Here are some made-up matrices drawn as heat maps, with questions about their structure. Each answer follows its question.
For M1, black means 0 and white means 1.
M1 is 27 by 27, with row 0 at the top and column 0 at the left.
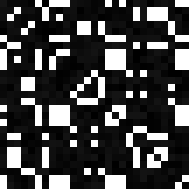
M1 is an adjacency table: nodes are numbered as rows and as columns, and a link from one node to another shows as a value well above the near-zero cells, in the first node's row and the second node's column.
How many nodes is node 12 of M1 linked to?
5
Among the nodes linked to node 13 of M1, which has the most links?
node 14
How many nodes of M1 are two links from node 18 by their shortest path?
7
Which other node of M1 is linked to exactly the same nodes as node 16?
node 0
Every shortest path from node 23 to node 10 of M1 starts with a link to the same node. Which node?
node 19
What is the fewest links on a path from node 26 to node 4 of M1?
7
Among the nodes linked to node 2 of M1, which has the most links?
node 8
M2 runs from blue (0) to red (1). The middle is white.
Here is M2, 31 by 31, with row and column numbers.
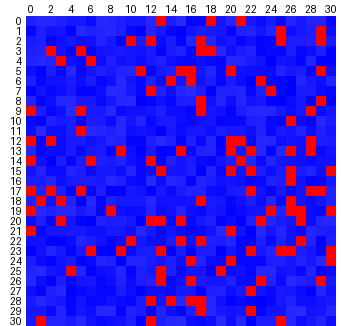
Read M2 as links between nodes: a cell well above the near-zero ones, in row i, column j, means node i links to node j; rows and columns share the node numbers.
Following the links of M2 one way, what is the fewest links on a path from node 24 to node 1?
2
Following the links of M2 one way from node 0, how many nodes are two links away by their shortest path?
9
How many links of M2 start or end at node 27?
4
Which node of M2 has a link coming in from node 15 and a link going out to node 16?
node 26
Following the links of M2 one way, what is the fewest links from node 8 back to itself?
5
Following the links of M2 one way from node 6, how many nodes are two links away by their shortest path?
9
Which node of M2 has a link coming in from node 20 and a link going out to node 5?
node 3
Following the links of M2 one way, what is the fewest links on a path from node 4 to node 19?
4
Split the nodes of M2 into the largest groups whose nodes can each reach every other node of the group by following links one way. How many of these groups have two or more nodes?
1
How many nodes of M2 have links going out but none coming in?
1
